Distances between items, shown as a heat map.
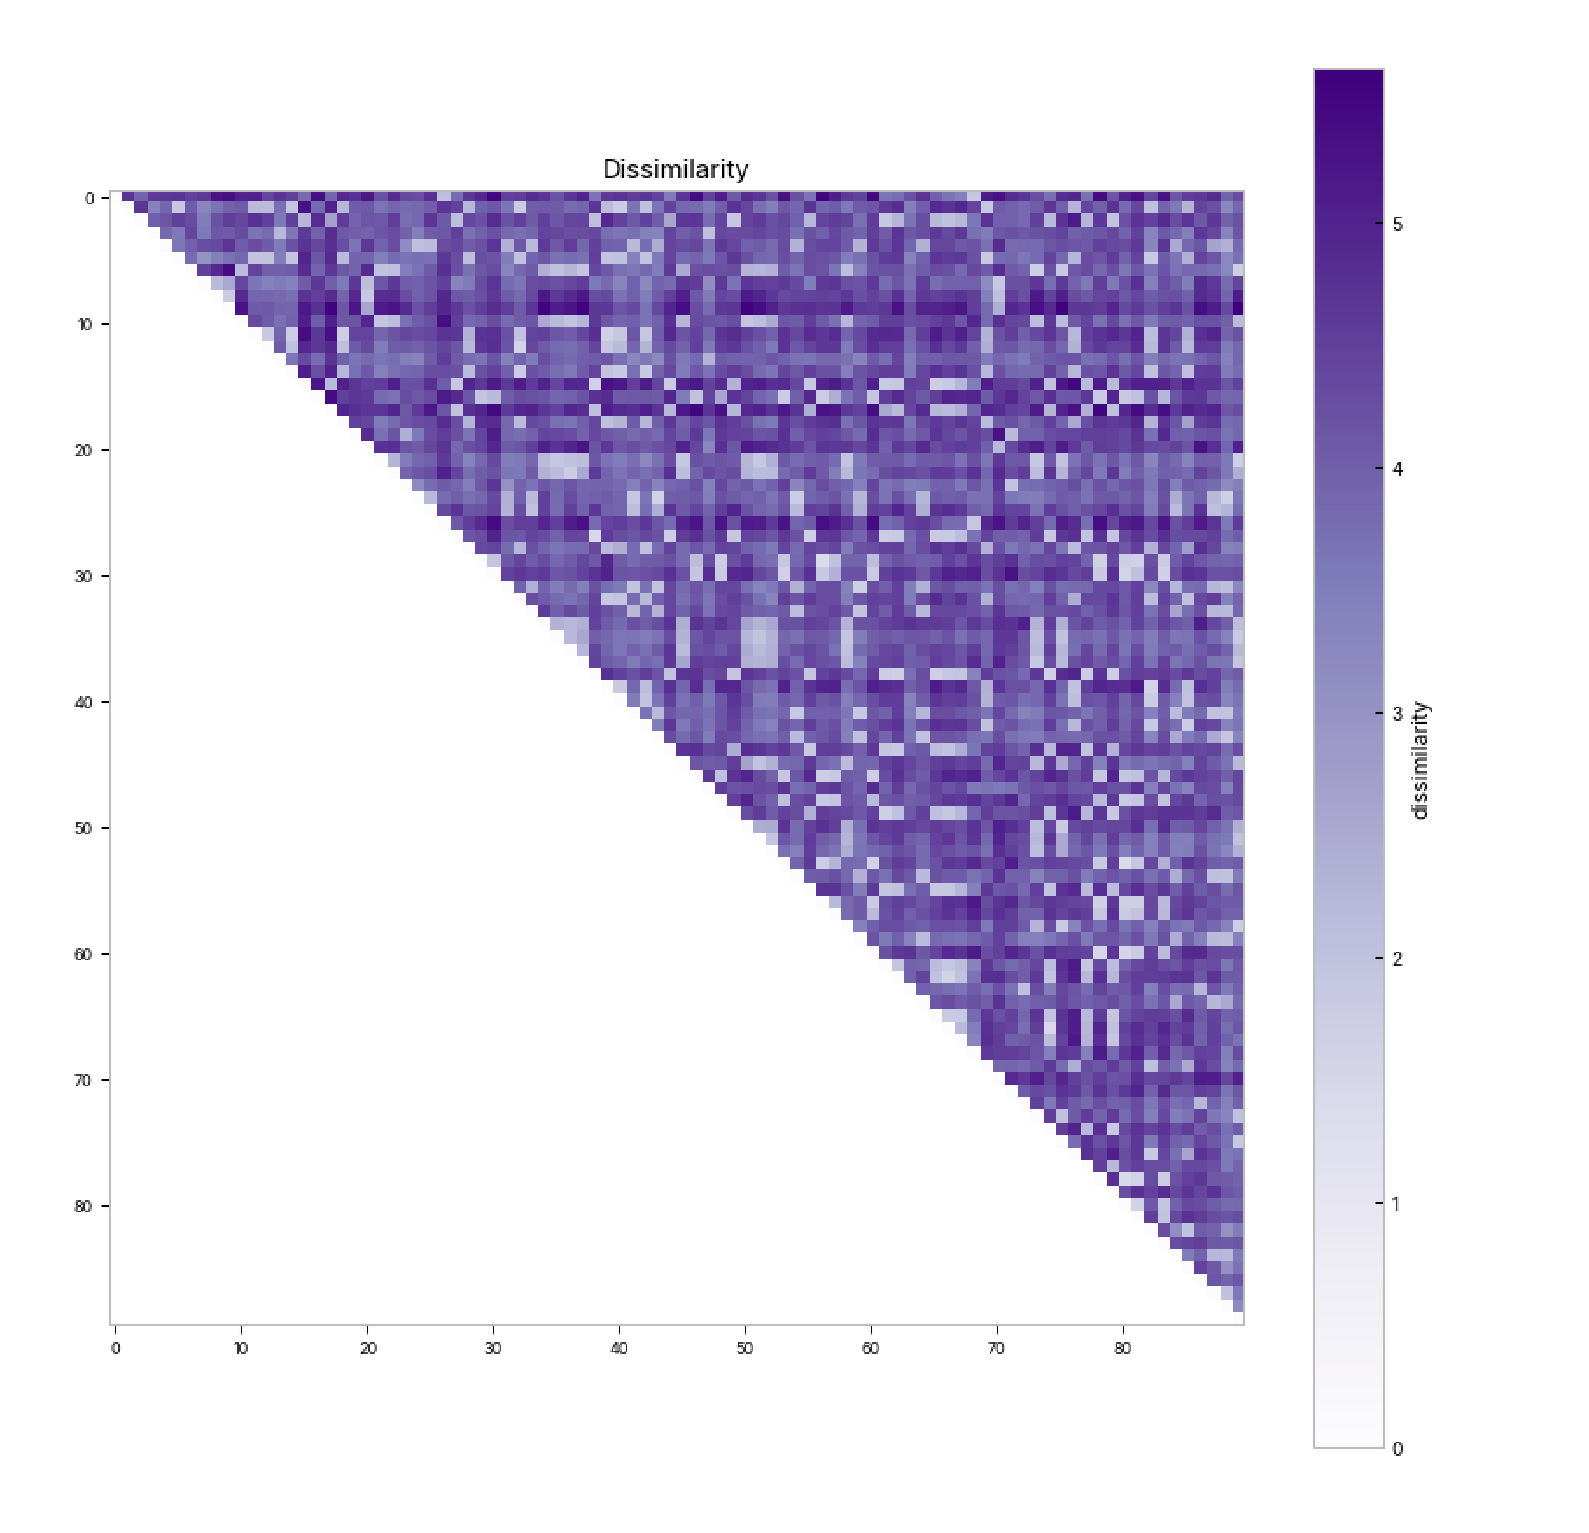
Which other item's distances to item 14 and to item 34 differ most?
11
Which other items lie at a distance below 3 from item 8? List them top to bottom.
7, 9, 20, 70
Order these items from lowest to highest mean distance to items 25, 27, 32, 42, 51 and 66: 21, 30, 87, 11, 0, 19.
21, 11, 87, 19, 0, 30
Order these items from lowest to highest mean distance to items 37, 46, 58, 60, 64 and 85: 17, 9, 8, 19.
19, 8, 9, 17
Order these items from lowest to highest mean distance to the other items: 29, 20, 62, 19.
29, 62, 19, 20
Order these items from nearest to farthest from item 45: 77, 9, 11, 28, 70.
28, 11, 77, 70, 9
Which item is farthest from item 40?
15
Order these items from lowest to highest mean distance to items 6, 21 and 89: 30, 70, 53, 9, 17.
53, 30, 17, 70, 9
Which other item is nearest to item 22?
36
